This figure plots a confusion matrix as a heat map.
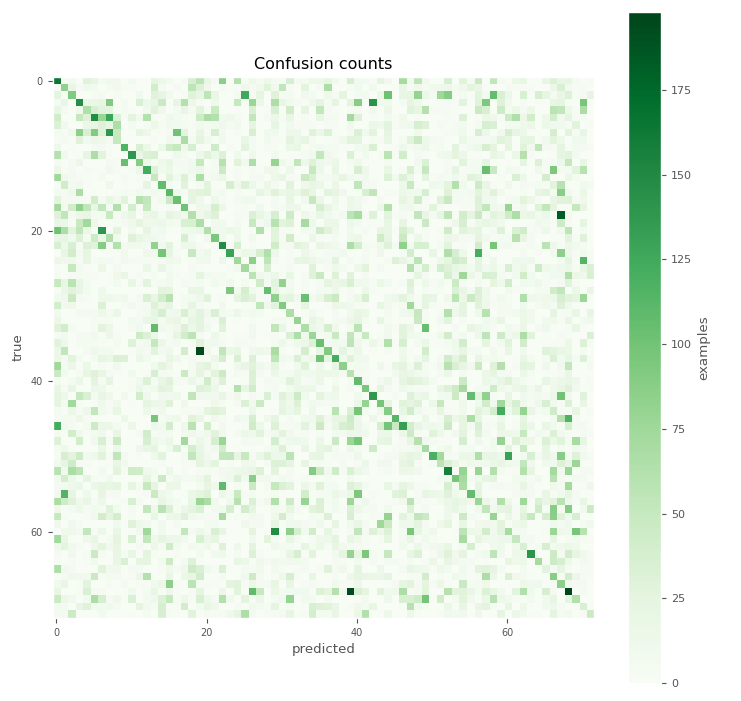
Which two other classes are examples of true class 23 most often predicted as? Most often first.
56, 14
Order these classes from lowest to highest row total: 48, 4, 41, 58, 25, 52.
25, 41, 4, 58, 48, 52
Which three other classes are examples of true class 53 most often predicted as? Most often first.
26, 54, 66
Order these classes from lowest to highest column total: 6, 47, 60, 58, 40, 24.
24, 60, 6, 58, 47, 40
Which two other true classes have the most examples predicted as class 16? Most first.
7, 9
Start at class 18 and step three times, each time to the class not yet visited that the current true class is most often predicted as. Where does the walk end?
3
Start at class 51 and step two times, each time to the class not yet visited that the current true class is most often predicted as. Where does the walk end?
49
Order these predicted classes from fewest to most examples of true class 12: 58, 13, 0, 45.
45, 0, 13, 58
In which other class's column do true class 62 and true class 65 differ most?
0
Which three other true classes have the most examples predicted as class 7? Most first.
5, 3, 21
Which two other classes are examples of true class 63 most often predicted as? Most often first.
41, 39
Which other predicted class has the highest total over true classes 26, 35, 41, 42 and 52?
54
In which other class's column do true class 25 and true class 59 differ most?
43
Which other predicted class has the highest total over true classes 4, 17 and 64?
66
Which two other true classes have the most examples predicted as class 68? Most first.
45, 57
